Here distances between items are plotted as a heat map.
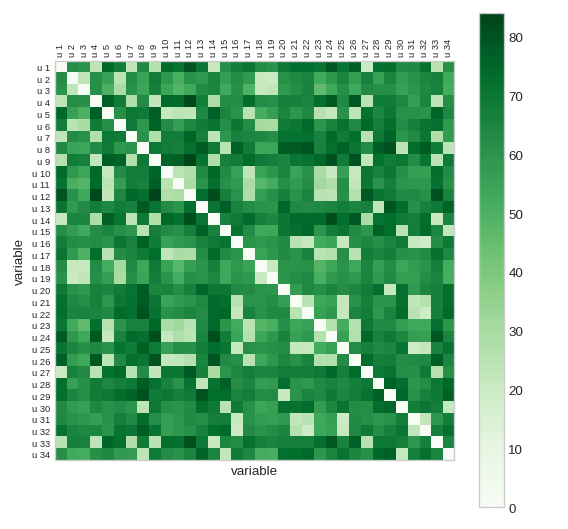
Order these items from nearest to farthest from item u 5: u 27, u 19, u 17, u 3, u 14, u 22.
u 17, u 3, u 19, u 22, u 27, u 14
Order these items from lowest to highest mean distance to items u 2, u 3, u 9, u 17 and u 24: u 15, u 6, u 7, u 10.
u 10, u 6, u 7, u 15
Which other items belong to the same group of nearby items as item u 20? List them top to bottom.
u 29
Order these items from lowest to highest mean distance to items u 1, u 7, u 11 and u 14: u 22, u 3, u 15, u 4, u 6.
u 4, u 3, u 15, u 6, u 22
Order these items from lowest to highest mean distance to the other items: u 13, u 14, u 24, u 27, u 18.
u 18, u 24, u 27, u 14, u 13
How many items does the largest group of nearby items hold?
8
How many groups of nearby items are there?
7
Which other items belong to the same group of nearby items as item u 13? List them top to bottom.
u 28
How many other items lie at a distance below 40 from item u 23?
7
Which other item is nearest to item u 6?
u 2
